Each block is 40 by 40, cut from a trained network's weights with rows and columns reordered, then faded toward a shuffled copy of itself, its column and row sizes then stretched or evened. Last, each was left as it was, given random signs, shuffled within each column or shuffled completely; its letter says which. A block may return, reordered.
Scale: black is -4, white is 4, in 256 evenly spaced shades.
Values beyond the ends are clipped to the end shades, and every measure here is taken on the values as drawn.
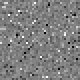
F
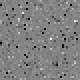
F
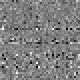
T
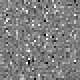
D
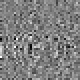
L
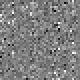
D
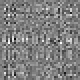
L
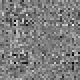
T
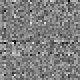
T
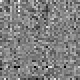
T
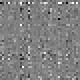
T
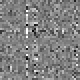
T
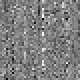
D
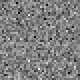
F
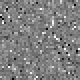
F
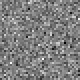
F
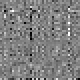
L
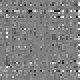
T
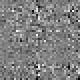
T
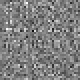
L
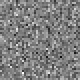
D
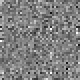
T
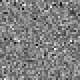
F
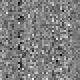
D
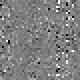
D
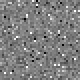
F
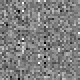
D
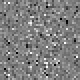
D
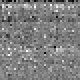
L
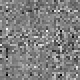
T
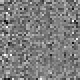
T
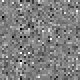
D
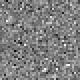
F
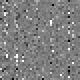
D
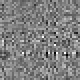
L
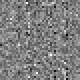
D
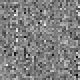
D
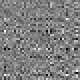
L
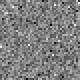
F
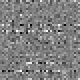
T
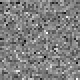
F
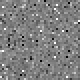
F
